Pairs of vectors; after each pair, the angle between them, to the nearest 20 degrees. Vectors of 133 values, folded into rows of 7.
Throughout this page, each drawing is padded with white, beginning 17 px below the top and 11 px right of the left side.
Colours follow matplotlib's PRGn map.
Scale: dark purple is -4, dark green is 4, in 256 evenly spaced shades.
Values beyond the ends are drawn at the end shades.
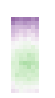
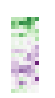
140 degrees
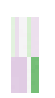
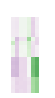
20 degrees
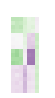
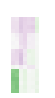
120 degrees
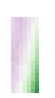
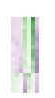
100 degrees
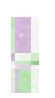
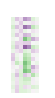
60 degrees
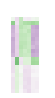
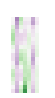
100 degrees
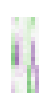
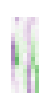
160 degrees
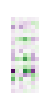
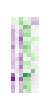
100 degrees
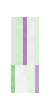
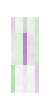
20 degrees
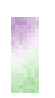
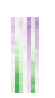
60 degrees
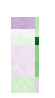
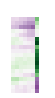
40 degrees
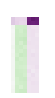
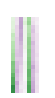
100 degrees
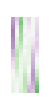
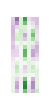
60 degrees
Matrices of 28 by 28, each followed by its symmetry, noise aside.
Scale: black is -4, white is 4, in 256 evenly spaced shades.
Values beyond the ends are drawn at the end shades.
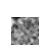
antisymmetric.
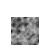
symmetric.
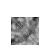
symmetric.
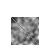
symmetric.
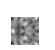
mirrored top to bottom.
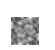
same after a half turn.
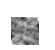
same after a half turn.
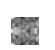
mirrored top to bottom.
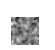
antisymmetric.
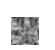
antisymmetric.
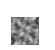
same after a half turn.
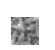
symmetric.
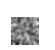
antisymmetric.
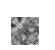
symmetric.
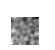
antisymmetric.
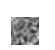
symmetric.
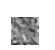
antisymmetric.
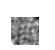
antisymmetric.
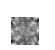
same after a half turn.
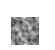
same after a half turn.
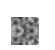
mirrored top to bottom.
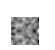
mirrored top to bottom.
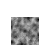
same after a half turn.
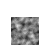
same after a half turn.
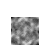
same after a half turn.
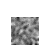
antisymmetric.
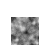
symmetric.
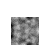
mirrored top to bottom.
